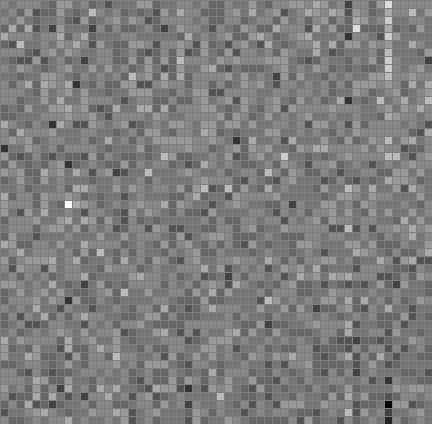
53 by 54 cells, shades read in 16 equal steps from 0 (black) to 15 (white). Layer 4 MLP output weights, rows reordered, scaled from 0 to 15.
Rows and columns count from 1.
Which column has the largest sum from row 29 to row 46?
44
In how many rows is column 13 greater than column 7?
22
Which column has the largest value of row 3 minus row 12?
49
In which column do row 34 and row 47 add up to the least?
45
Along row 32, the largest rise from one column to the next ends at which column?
13
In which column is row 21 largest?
26
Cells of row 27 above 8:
11
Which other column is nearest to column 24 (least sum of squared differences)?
32
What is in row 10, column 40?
7
